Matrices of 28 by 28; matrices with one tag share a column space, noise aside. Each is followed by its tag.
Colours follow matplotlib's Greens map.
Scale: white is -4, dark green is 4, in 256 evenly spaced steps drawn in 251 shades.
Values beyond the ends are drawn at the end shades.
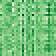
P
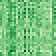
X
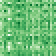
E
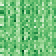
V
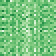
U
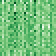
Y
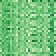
U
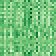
X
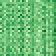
U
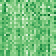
P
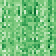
V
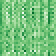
X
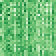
P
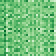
U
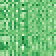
E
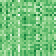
P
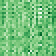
X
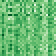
P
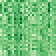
P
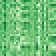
E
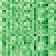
E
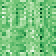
X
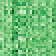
V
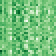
V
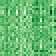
V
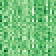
V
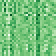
P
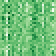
P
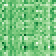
E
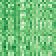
E
